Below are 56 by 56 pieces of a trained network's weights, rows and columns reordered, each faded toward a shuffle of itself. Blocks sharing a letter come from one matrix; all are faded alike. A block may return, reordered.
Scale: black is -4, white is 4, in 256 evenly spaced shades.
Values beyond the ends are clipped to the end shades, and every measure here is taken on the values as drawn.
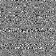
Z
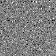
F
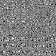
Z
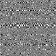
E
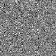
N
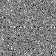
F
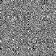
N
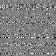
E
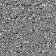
Z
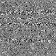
Z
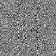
N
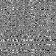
Z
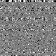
E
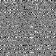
Z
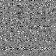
Z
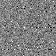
F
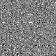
F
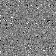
F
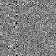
N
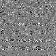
Z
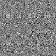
N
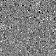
F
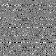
E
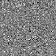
N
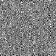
N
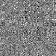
N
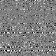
E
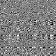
E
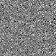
N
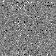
F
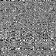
Z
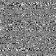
Z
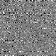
Z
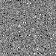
F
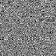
N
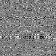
E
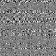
E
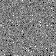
F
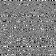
E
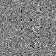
N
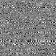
E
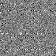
F
